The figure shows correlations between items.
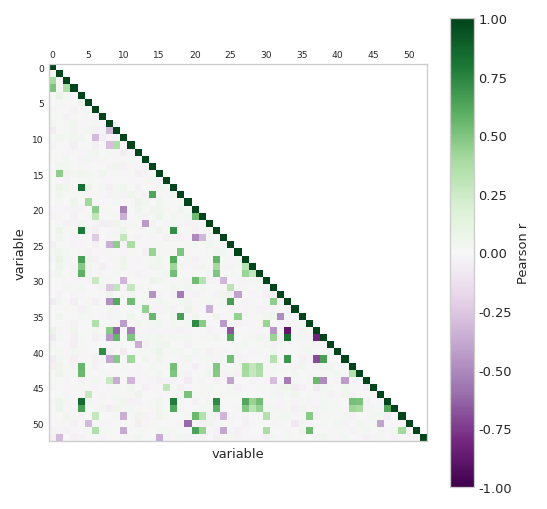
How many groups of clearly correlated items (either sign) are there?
11
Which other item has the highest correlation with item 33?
38
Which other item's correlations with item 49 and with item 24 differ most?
20
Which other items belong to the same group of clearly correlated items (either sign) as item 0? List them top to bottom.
2, 3
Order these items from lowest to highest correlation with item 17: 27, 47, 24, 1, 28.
24, 1, 28, 27, 47
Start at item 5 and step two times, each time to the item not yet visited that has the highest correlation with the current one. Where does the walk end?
46
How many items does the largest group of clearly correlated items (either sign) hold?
10
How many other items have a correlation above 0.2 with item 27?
9
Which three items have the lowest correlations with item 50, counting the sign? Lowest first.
19, 46, 5
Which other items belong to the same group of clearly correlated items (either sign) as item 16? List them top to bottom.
45
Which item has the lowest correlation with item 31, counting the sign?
37
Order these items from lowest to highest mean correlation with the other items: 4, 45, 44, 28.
44, 45, 28, 4
